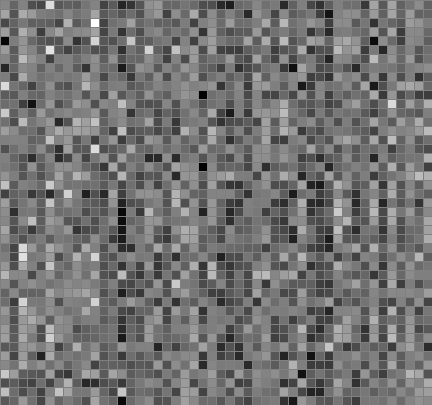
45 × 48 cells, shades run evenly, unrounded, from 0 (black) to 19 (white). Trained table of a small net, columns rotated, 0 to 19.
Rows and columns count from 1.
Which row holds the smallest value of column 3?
12
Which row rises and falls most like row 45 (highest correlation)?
8
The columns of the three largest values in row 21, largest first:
6, 1, 38
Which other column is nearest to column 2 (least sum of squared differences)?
27
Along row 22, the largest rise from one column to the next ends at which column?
13
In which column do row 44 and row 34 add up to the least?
20
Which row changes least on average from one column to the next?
33
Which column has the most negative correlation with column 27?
34
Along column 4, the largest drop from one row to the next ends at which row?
26
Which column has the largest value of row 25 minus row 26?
4
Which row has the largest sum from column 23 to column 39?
5
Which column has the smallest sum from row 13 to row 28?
36
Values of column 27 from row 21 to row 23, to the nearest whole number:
4 7 4
